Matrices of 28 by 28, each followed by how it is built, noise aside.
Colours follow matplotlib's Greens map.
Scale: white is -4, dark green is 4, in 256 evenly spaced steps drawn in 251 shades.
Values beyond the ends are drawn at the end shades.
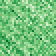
Toeplitz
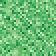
Toeplitz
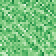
Toeplitz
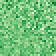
upper triangular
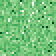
sparse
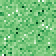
sparse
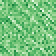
Toeplitz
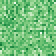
blocks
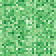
blocks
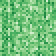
blocks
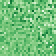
upper triangular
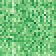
blocks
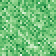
Toeplitz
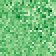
upper triangular
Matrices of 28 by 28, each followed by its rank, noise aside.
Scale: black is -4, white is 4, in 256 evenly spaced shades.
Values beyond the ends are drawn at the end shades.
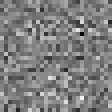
six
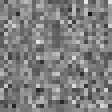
six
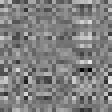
two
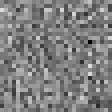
eight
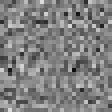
six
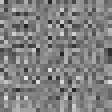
four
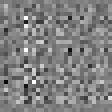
four
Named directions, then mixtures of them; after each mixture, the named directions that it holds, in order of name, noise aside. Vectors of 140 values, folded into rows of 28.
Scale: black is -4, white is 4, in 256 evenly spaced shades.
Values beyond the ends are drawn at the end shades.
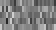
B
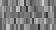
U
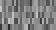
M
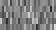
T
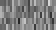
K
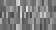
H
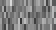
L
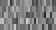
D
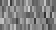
D.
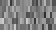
D.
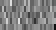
K, L, T.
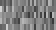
D, K.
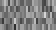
D, U.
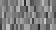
U.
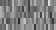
K.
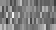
B.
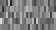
D, H, T.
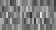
B, D, H.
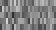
B, U.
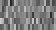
D, M, T.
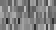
B, K.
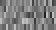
D, K, L.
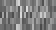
H.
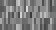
H.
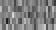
B, K, L.
